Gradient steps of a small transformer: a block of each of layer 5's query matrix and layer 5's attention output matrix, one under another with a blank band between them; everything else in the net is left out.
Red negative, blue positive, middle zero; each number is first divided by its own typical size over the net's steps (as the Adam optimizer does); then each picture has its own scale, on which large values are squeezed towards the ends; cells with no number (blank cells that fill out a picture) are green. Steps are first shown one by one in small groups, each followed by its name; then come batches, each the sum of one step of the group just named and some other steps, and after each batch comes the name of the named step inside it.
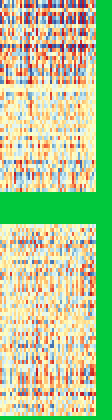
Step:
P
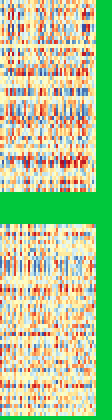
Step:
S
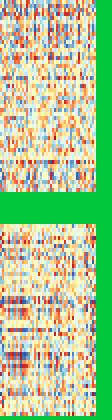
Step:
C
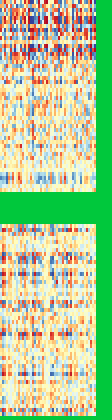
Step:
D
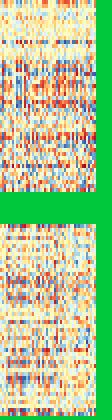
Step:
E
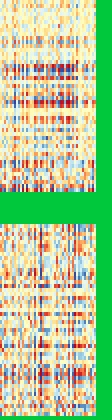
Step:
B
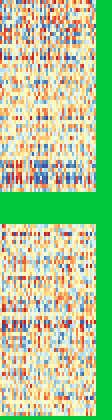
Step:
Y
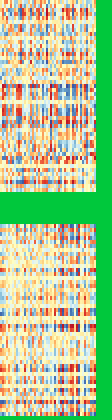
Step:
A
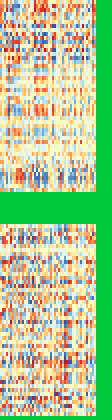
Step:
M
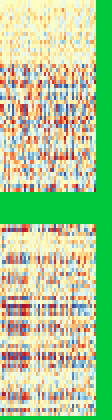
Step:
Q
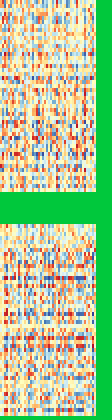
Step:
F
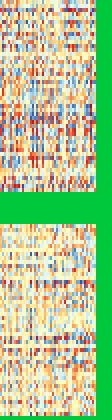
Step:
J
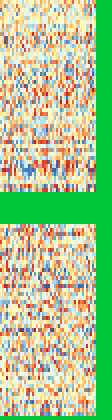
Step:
E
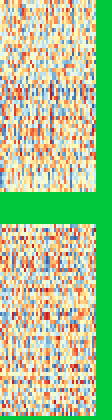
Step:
A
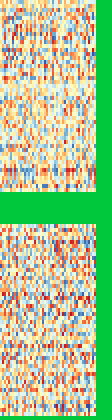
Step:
F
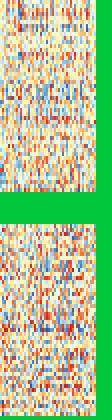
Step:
A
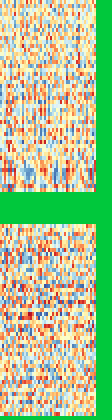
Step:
C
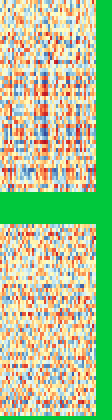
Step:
C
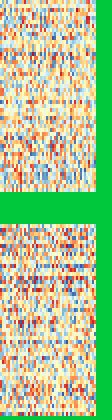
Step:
Y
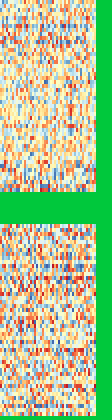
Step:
Y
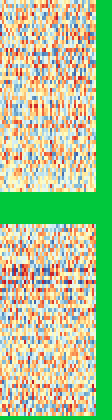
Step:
M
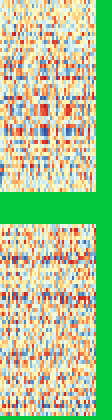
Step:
C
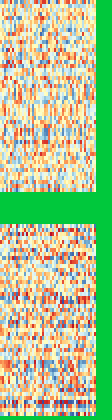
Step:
A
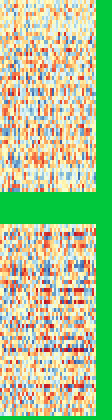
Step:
J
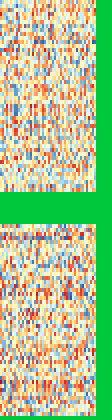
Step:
M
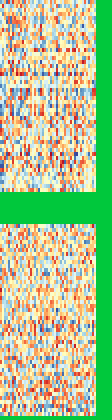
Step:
S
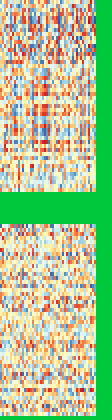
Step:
D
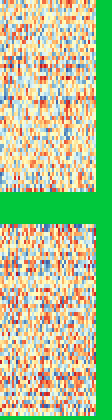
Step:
B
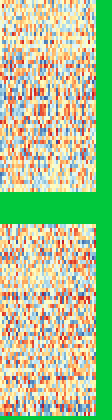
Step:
F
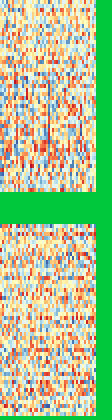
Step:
C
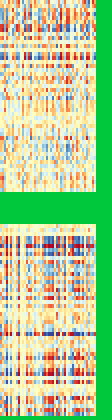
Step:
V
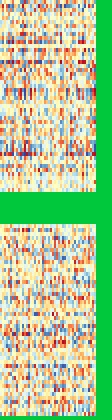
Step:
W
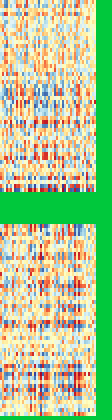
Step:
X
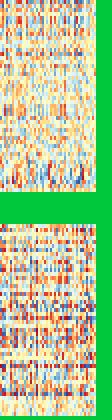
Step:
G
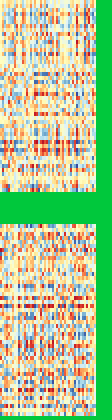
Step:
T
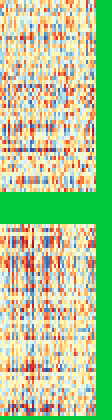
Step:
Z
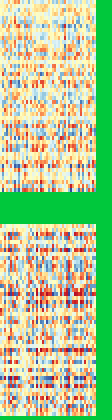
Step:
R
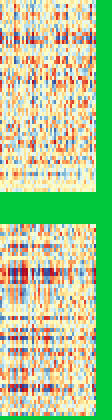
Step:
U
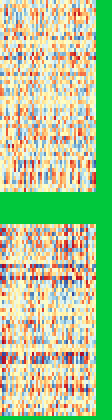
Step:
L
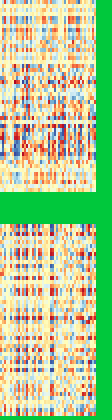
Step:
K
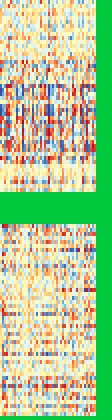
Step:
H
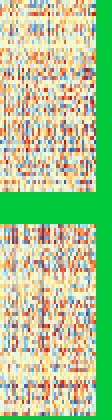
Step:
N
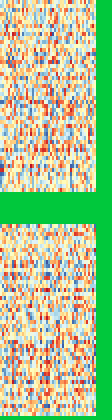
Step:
T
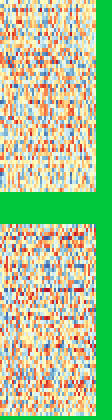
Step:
G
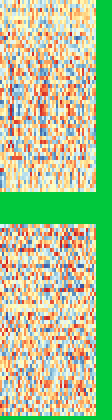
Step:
L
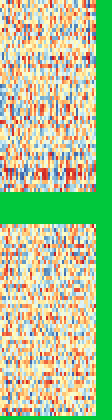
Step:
V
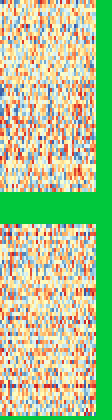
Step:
H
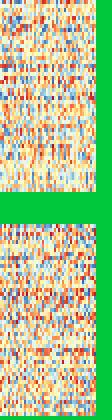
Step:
K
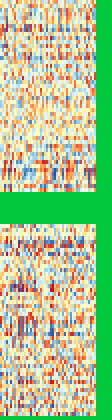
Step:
V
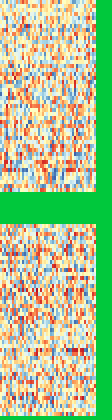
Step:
R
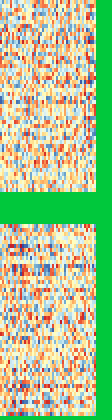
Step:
U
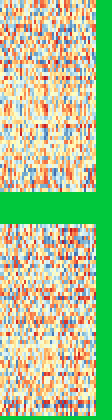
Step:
V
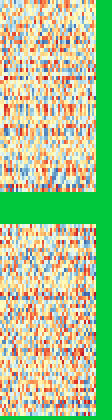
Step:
G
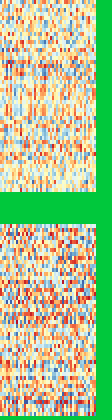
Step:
W
